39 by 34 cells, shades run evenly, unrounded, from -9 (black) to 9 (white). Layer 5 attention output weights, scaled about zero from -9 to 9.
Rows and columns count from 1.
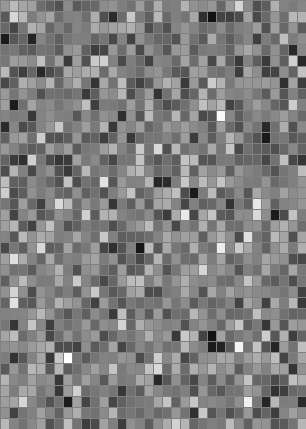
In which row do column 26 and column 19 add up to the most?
39
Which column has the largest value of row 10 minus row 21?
4
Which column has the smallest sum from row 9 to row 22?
30
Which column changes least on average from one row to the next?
28
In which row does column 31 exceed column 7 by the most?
1
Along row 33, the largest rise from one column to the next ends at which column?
7
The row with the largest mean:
34
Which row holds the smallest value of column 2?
10
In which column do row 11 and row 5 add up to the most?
25
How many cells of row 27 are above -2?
27
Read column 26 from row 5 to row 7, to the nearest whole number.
-2 -2 0
